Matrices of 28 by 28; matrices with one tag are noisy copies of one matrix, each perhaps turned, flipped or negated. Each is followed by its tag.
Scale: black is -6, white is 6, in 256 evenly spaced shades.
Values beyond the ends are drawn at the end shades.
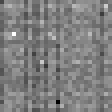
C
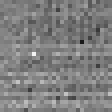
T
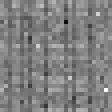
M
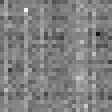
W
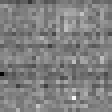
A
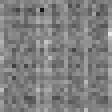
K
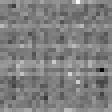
K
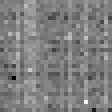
W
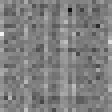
K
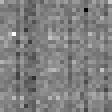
W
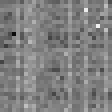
W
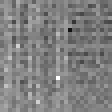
T
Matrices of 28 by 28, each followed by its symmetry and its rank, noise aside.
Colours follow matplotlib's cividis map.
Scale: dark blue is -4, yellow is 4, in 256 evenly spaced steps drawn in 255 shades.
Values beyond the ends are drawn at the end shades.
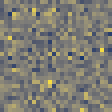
no symmetry, rank seven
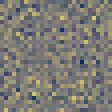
no symmetry, rank seven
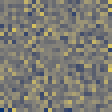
antisymmetric, rank six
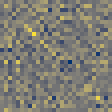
symmetric, rank seven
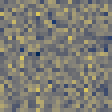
no symmetry, rank seven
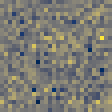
no symmetry, rank seven
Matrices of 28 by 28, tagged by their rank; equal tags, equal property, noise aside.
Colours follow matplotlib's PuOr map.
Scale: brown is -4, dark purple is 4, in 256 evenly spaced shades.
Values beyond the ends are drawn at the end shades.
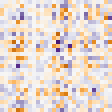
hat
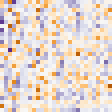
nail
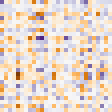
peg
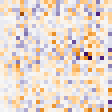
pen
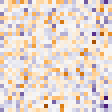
pen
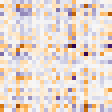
peg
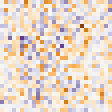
nail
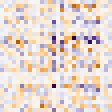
hat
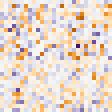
nail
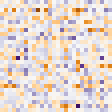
nail
